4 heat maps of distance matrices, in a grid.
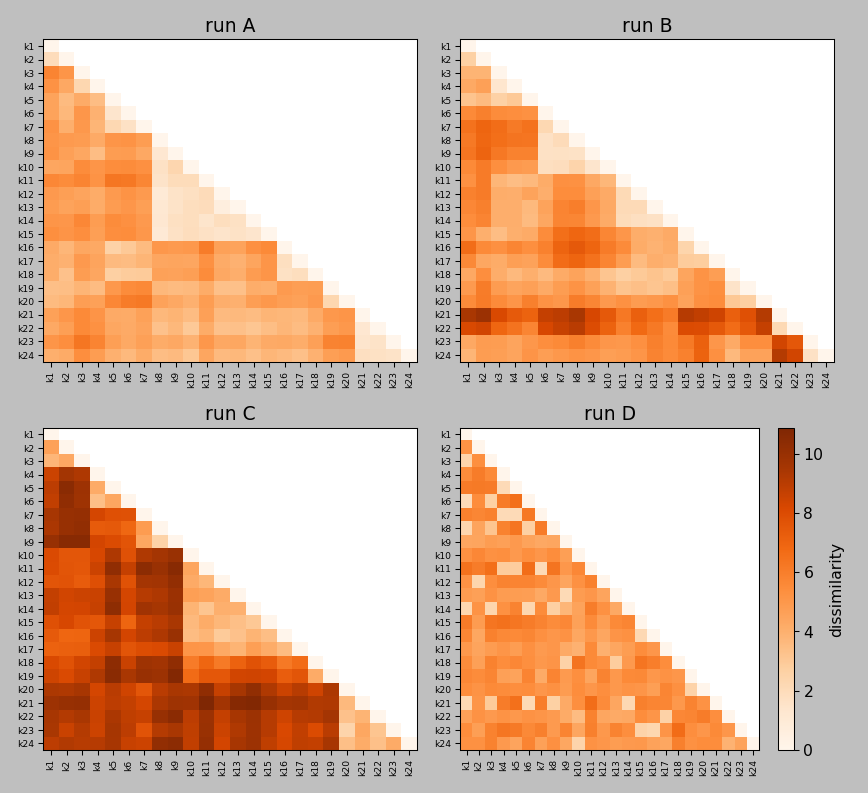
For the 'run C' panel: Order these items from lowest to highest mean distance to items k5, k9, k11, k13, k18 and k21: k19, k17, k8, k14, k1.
k17, k14, k8, k19, k1
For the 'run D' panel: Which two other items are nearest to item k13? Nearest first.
k9, k18
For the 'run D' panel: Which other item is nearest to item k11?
k7
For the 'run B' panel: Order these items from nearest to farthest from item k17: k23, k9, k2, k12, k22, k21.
k12, k2, k23, k9, k22, k21
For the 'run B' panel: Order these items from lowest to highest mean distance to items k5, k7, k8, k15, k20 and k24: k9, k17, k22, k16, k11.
k9, k11, k17, k16, k22
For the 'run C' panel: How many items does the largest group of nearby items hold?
8
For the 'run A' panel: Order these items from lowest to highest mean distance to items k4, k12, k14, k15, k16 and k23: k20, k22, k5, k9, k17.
k9, k22, k17, k5, k20
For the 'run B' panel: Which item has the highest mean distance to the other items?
k21
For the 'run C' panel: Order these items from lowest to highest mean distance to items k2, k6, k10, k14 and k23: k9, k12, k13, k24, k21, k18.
k12, k13, k18, k24, k21, k9
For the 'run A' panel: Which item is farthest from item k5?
k11
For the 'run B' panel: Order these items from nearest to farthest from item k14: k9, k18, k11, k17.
k11, k18, k17, k9
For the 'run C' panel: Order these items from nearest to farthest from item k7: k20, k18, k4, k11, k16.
k20, k4, k16, k18, k11
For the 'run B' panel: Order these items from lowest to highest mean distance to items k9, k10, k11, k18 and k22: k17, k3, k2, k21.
k3, k17, k21, k2
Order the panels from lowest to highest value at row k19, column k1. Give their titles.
run A, run B, run D, run C
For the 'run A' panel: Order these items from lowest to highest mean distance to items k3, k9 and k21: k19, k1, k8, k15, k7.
k8, k15, k19, k7, k1
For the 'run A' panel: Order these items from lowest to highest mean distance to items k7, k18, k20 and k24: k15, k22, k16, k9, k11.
k16, k22, k9, k15, k11
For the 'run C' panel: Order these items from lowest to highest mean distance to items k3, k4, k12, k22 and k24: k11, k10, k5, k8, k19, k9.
k10, k11, k5, k19, k8, k9
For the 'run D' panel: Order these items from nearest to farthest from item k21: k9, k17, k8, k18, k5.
k8, k9, k18, k17, k5
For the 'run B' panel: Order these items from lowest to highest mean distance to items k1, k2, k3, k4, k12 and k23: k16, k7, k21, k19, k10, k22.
k19, k10, k16, k7, k22, k21
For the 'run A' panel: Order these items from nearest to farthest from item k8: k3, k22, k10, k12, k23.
k12, k10, k22, k23, k3
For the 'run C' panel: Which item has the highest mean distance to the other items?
k9
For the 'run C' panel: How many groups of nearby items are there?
6
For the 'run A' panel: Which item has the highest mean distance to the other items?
k3
